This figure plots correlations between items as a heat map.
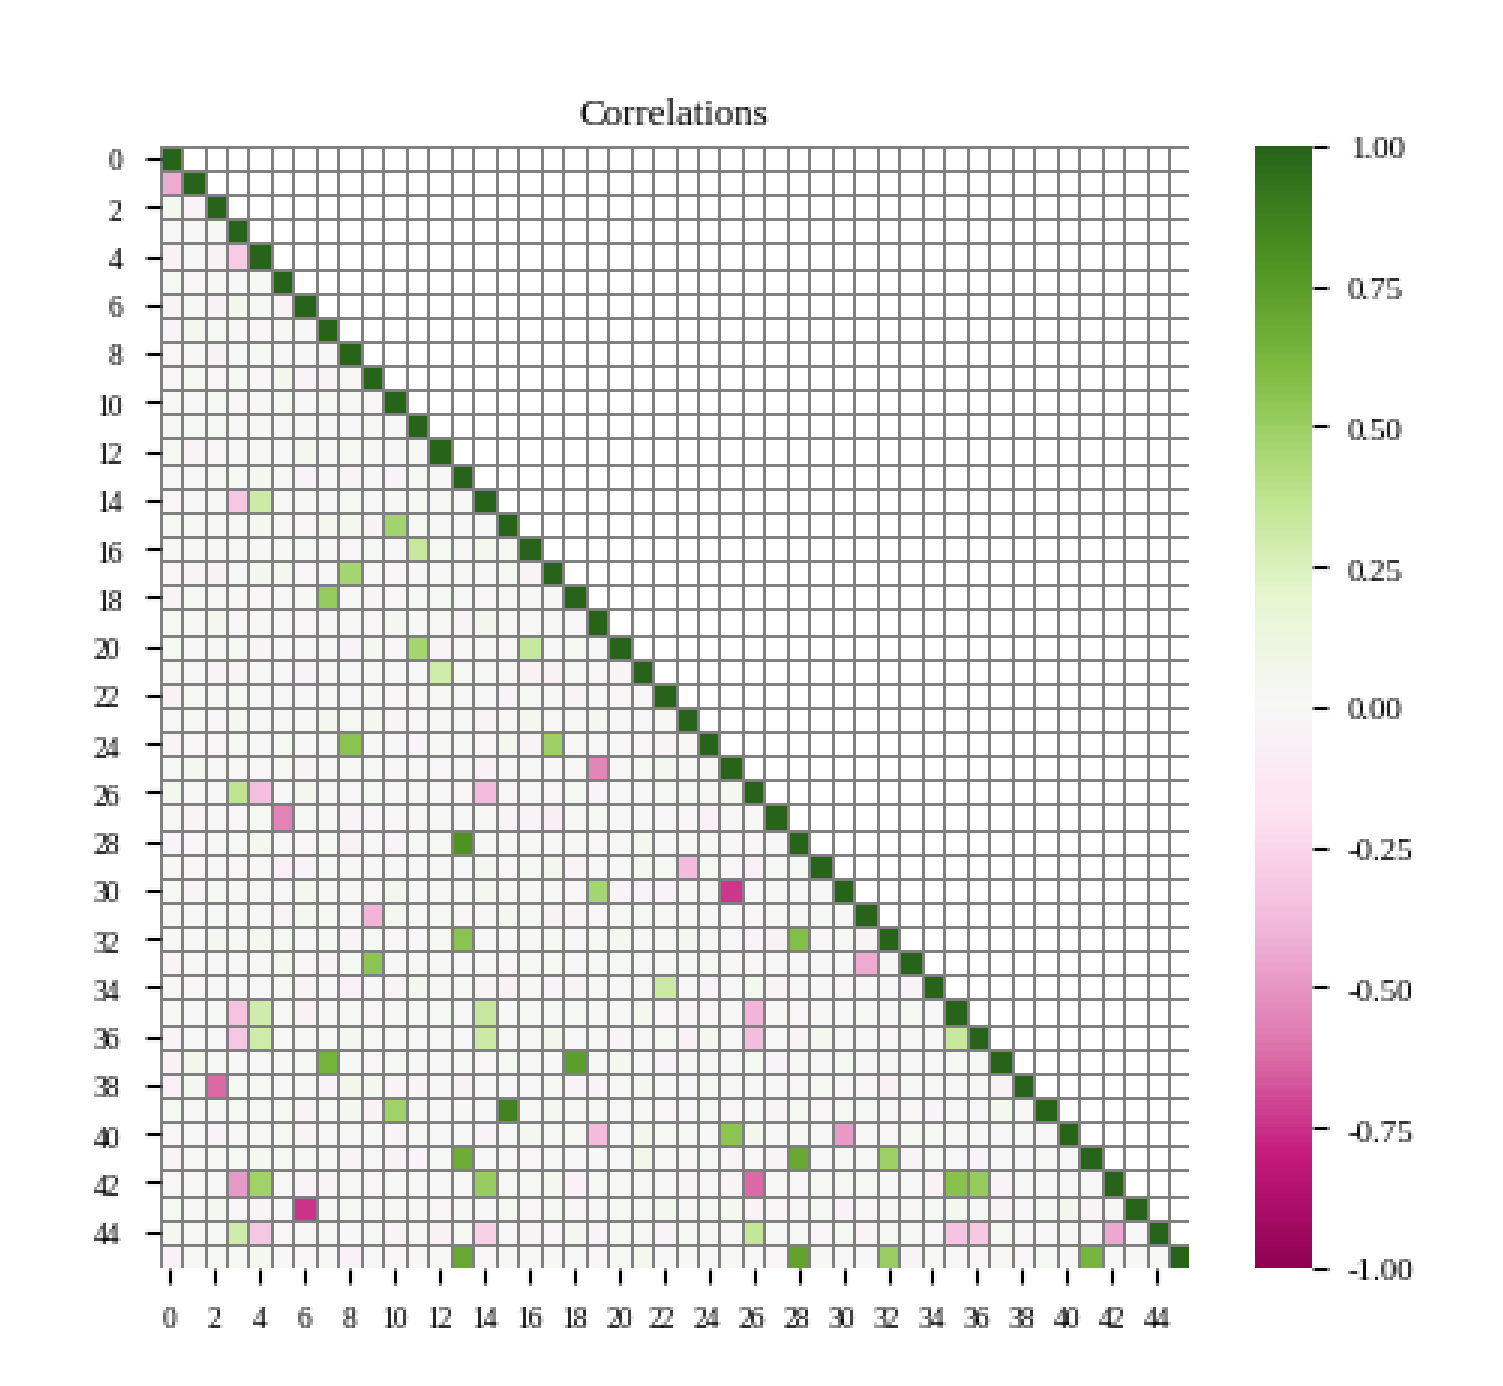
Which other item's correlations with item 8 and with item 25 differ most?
30
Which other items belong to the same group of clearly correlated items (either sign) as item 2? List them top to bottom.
38
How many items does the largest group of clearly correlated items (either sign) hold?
8
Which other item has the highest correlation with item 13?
28
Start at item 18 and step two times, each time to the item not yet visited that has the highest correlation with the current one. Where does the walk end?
7
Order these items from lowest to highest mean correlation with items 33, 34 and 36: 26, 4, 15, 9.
26, 15, 4, 9
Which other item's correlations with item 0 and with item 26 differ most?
42
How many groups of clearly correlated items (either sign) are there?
15
